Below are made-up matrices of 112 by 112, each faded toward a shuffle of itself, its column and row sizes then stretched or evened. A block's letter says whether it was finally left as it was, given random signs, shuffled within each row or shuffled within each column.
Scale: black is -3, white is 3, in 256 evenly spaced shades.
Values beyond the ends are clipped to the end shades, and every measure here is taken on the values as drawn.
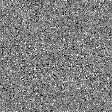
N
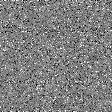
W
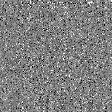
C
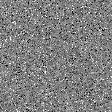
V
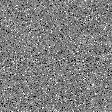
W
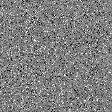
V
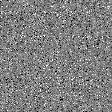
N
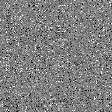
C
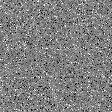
W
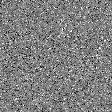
W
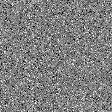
V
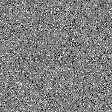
W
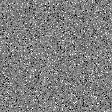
V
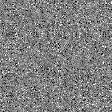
C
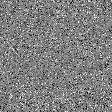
W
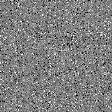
C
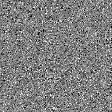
C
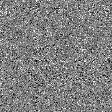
N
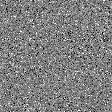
W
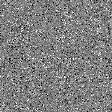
N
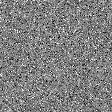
W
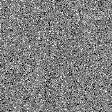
V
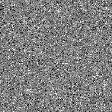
C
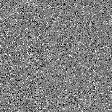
C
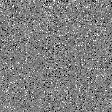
C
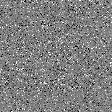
W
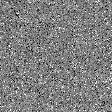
V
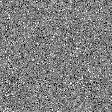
N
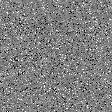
W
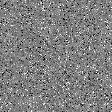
N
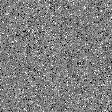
V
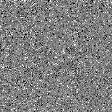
C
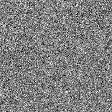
V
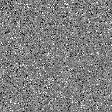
C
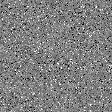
W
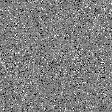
N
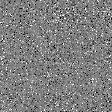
N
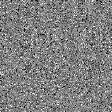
C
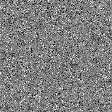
V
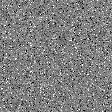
V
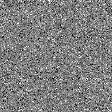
N
